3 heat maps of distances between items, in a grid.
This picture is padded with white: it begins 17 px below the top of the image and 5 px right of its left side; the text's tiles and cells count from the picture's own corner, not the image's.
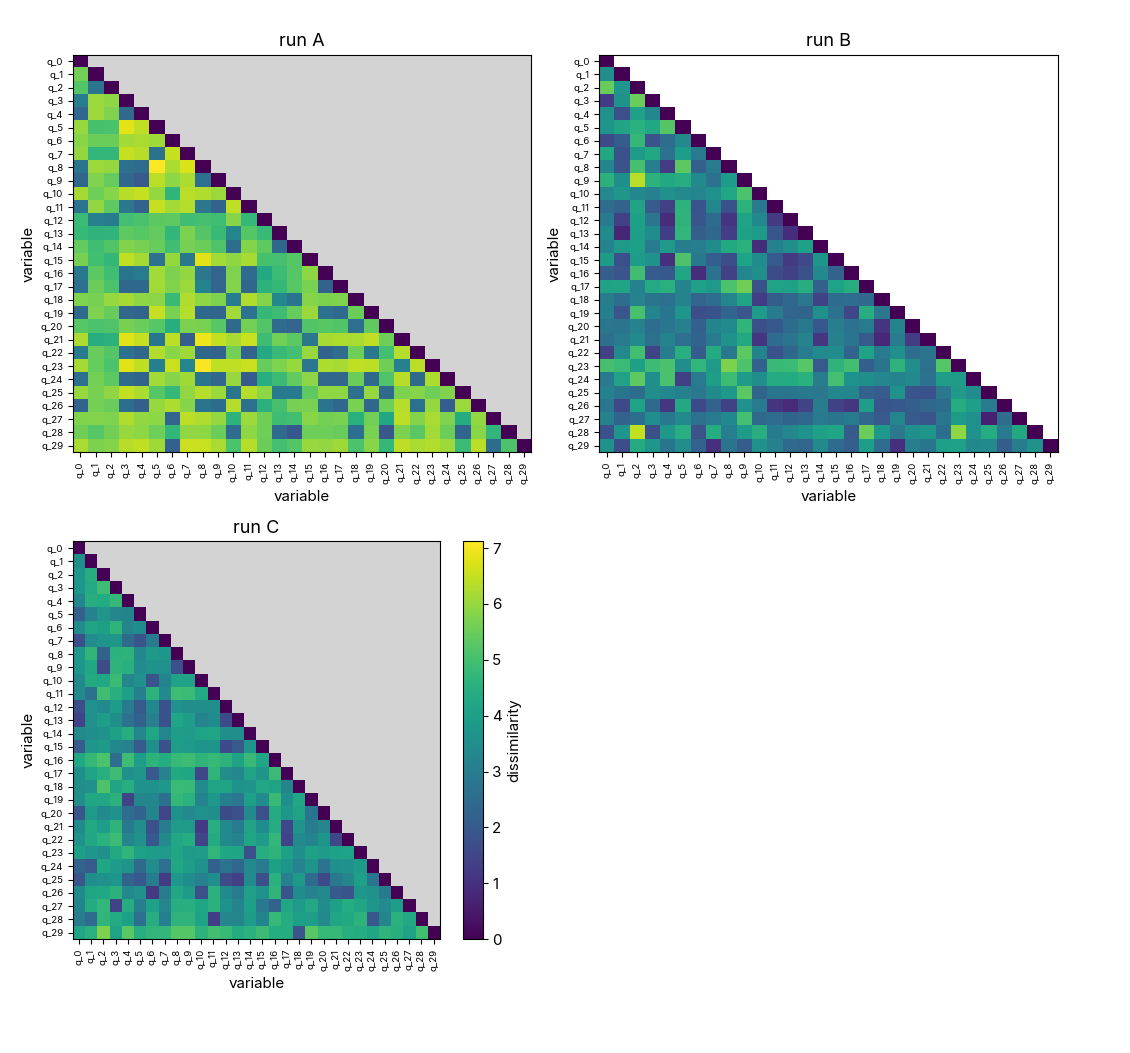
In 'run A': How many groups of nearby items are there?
5
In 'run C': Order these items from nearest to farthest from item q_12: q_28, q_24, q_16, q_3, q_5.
q_5, q_24, q_28, q_3, q_16
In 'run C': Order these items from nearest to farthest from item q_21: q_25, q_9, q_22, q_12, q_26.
q_22, q_26, q_25, q_12, q_9
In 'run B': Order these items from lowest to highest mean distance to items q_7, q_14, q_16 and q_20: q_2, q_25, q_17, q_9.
q_25, q_17, q_9, q_2
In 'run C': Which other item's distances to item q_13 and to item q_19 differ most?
q_0
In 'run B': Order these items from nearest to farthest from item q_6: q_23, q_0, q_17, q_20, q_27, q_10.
q_0, q_20, q_27, q_10, q_17, q_23
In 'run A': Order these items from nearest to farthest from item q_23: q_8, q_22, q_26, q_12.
q_12, q_26, q_22, q_8
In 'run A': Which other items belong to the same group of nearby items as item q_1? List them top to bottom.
q_2, q_12
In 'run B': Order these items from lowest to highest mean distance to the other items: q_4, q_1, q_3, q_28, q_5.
q_1, q_4, q_3, q_28, q_5
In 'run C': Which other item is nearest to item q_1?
q_24
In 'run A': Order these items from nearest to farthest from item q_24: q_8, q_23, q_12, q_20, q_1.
q_8, q_12, q_20, q_1, q_23
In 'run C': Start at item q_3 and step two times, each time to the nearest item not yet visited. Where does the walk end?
q_16
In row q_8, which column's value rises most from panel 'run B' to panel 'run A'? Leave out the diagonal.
q_15
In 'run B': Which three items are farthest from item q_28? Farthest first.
q_2, q_23, q_17
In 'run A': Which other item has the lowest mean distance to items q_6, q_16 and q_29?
q_27
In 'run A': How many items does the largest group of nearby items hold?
12
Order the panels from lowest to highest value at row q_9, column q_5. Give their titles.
run C, run B, run A
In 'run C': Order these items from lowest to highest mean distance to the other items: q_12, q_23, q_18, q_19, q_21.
q_12, q_21, q_19, q_18, q_23
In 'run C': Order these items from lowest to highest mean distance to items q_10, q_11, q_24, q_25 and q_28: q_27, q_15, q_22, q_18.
q_15, q_22, q_18, q_27
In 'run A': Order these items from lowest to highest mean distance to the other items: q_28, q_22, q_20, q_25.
q_22, q_20, q_28, q_25
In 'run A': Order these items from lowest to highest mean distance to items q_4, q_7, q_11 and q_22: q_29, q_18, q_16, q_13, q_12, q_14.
q_16, q_12, q_13, q_14, q_18, q_29
